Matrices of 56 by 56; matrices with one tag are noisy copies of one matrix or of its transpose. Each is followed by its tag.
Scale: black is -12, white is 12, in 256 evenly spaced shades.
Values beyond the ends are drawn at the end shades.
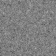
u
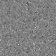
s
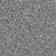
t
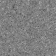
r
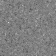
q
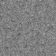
s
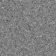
t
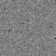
q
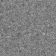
s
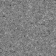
u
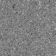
r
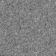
q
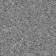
u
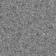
s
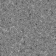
u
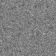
s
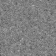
u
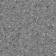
s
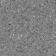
q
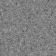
u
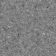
s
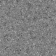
s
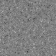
s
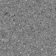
r
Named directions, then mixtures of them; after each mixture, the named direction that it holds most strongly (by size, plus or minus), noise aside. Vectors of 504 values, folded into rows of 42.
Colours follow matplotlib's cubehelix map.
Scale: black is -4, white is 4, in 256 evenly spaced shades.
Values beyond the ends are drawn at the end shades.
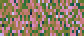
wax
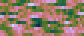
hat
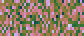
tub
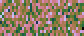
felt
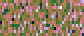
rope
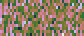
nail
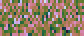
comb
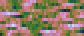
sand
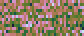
felt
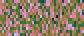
tub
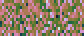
tub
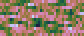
hat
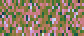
felt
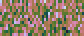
comb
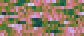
hat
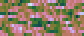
hat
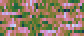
sand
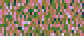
nail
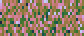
comb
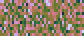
tub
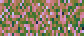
felt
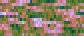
hat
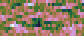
hat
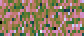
rope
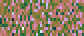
wax
